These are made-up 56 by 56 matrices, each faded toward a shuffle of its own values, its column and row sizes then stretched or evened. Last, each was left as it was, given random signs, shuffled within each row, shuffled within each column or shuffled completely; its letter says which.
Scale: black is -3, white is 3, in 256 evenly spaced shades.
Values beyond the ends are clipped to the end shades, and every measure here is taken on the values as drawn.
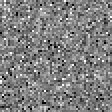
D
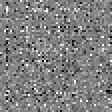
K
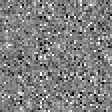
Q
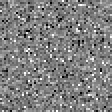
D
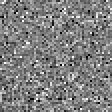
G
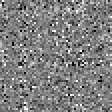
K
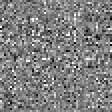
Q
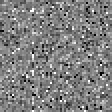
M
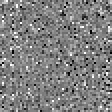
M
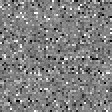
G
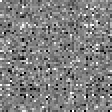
Q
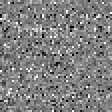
Q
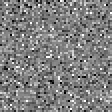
G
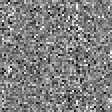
M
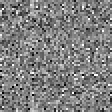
Q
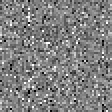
M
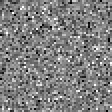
D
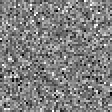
D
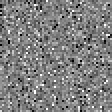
M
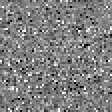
G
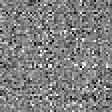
Q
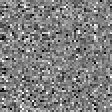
Q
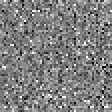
Q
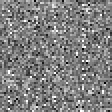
M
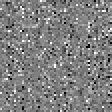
M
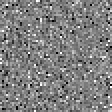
M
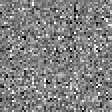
K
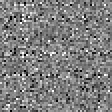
K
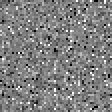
M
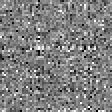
Q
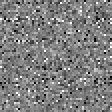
K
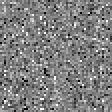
M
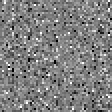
M
